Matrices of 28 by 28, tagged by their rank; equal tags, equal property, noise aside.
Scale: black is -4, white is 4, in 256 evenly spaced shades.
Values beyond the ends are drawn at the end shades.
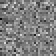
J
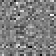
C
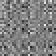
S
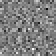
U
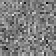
J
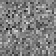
J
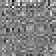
C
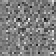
U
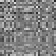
S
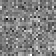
U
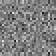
C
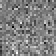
U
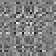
S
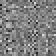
U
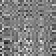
S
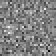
J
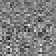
C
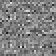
U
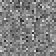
J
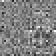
U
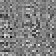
C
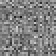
U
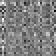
S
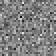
J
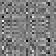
S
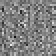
J
